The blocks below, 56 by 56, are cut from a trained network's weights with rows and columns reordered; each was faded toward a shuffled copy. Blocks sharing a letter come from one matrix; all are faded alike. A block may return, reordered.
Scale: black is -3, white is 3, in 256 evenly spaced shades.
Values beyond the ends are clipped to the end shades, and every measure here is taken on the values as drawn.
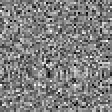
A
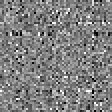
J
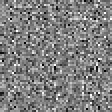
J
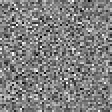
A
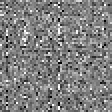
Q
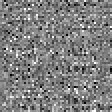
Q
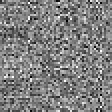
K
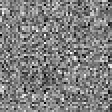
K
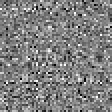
J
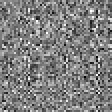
K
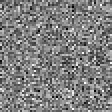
A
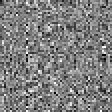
K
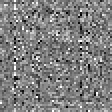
Q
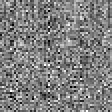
K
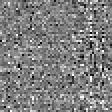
Q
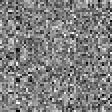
K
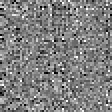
J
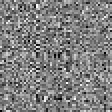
K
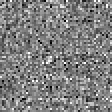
J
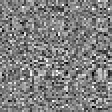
K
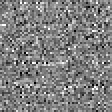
J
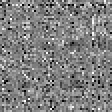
Q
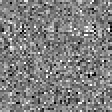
J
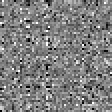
Q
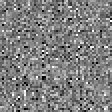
J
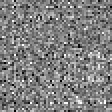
J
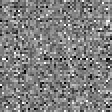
Q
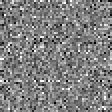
J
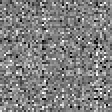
Q
